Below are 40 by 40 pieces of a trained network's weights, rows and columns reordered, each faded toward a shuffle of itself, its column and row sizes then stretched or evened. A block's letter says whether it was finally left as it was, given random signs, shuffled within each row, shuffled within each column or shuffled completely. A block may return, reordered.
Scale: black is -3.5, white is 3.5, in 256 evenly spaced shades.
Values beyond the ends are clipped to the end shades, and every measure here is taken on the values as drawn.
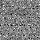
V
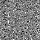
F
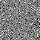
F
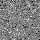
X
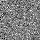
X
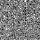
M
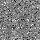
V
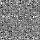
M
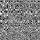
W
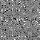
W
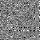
M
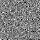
V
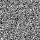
F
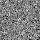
X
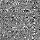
M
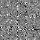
M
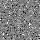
X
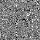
M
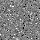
X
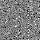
F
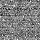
V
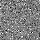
X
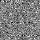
V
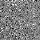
M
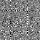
M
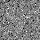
X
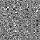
W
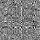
W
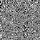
M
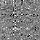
W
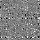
W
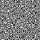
W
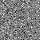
F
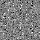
F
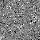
F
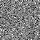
X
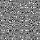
W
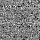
V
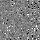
F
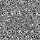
M
